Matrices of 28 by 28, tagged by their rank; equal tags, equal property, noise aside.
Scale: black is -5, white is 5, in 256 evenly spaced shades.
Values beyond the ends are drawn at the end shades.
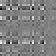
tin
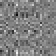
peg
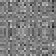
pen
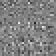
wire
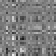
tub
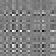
tin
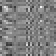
tub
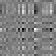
tin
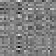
pen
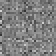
wire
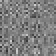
peg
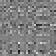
pen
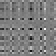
tin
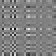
tin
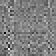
peg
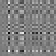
tin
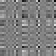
tin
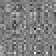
peg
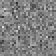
wire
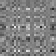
tub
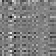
tub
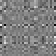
tub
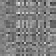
tub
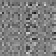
pen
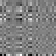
tin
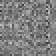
peg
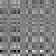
tin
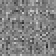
wire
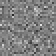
wire
